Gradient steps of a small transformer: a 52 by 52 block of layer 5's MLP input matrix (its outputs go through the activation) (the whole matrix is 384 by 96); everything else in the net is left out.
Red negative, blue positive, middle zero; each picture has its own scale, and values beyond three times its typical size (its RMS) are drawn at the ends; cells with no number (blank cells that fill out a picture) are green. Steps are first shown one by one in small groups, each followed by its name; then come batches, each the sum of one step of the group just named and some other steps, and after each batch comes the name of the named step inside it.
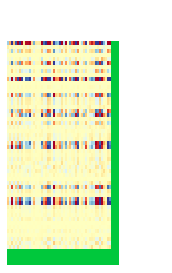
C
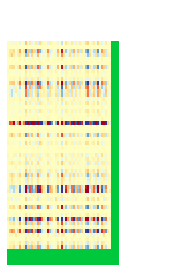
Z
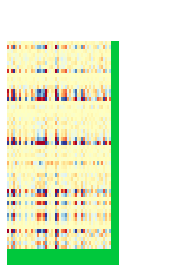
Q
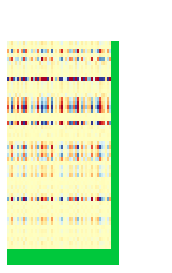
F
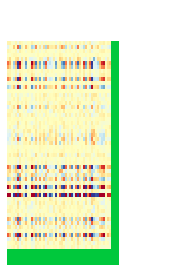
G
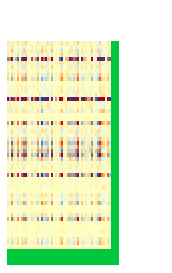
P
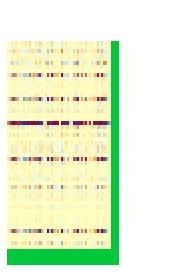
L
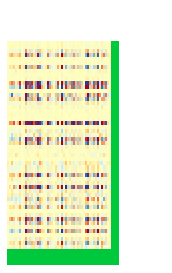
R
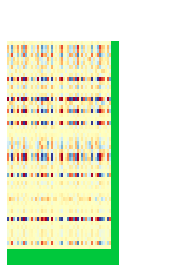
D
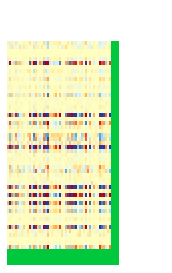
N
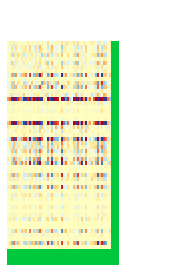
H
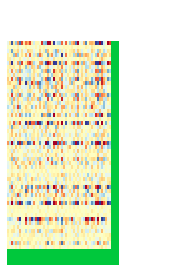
C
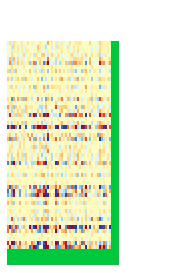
D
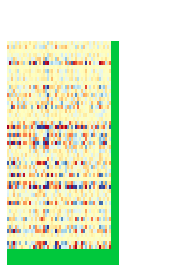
N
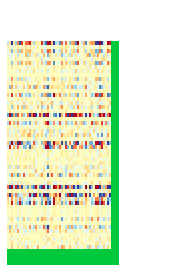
C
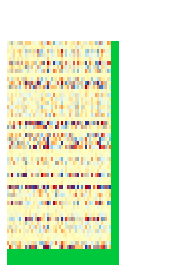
Z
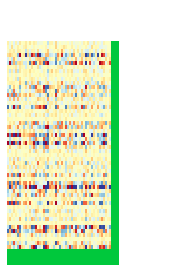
N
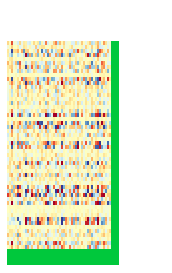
G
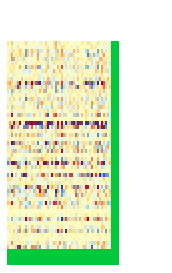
Z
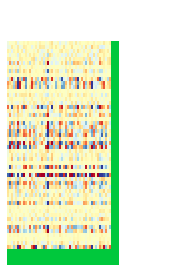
F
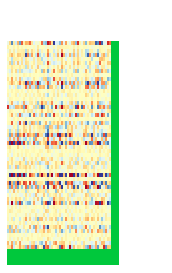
C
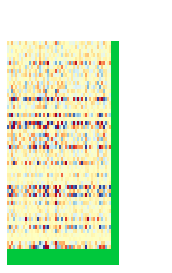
H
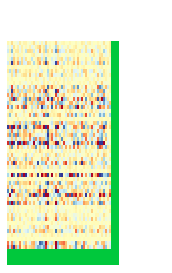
H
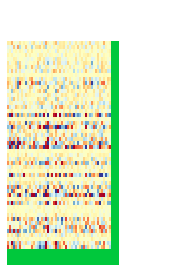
G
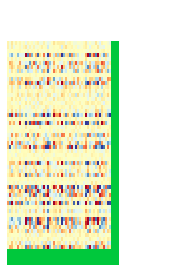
N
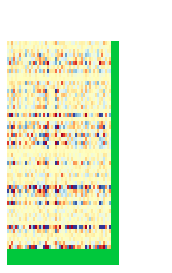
N
